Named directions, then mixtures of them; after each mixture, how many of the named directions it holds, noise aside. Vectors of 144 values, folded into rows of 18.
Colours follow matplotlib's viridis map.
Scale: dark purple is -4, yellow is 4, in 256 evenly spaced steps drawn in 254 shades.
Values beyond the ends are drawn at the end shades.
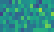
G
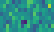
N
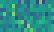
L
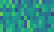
two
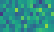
two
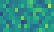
two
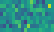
three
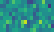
one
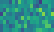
one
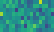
three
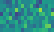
one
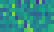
one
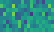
three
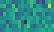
three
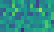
two
